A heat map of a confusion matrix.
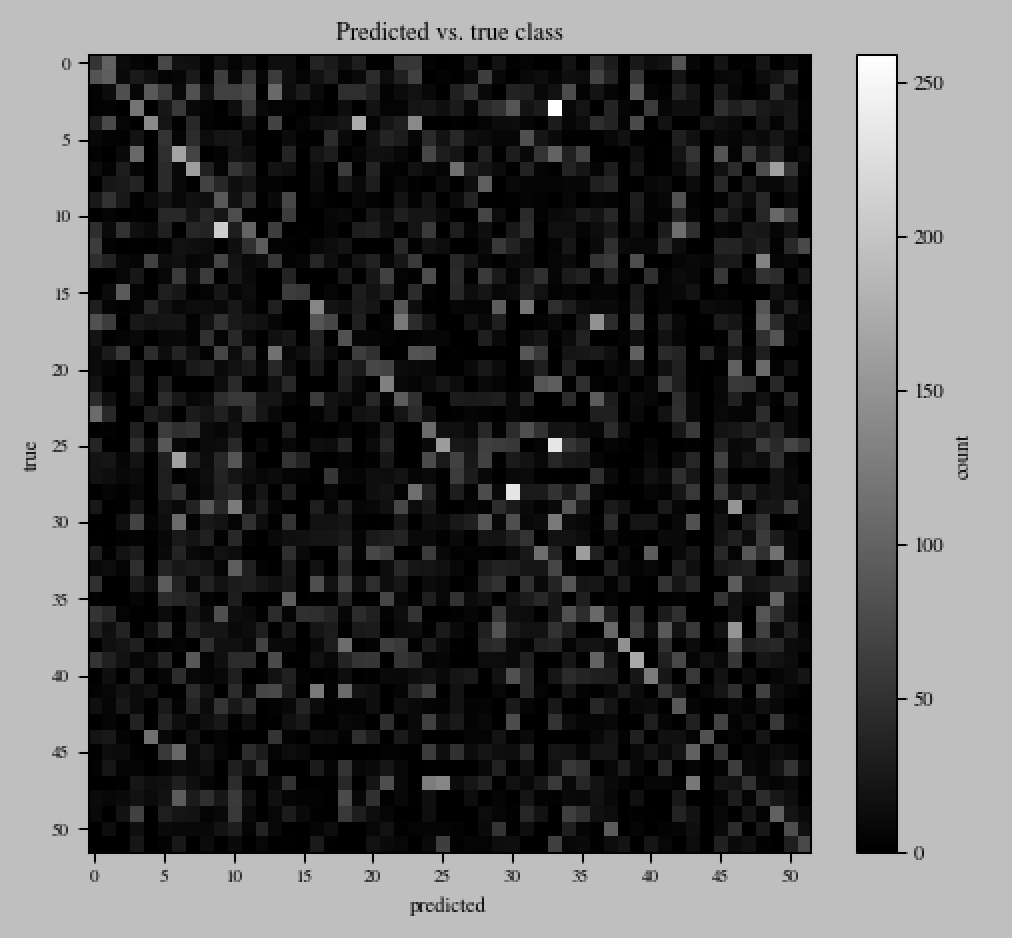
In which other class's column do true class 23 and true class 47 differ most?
25
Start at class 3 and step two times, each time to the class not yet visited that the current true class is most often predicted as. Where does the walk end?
10
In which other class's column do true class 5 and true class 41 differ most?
16
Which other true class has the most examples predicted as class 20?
32
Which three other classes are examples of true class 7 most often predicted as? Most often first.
49, 26, 48
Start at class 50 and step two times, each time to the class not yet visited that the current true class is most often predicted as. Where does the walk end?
46
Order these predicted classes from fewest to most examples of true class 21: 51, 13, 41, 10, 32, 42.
51, 13, 42, 10, 41, 32
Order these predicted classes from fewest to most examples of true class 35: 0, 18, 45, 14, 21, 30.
0, 30, 18, 45, 21, 14
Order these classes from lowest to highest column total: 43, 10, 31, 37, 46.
43, 37, 31, 46, 10
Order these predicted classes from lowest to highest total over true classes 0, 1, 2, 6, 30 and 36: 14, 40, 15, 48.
40, 15, 14, 48
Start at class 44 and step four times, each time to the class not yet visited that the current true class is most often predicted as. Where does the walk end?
48
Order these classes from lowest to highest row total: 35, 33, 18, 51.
51, 18, 35, 33
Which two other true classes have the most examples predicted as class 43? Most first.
47, 45
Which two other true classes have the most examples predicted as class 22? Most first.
17, 16
